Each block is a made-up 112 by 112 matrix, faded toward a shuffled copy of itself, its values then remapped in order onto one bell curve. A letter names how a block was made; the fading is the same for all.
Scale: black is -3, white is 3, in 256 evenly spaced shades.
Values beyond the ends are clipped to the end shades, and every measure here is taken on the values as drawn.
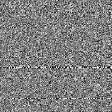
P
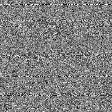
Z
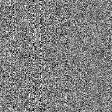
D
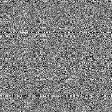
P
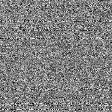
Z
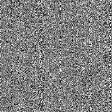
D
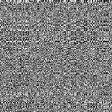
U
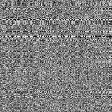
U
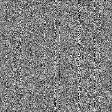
D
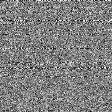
Z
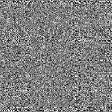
P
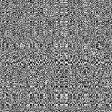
U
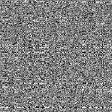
P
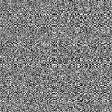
U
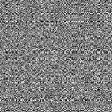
U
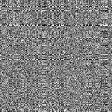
U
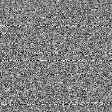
Z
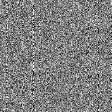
D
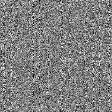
D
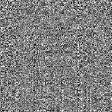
P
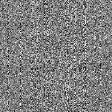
D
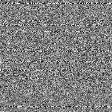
Z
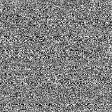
Z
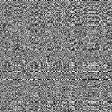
U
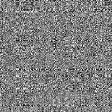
P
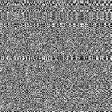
U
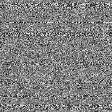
Z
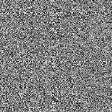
P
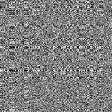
U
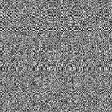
U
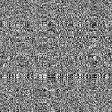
U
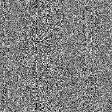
D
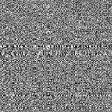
U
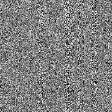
D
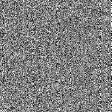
D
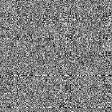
P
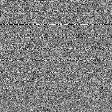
Z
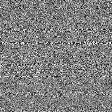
Z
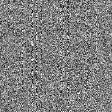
D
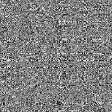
P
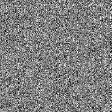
D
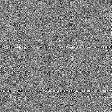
P
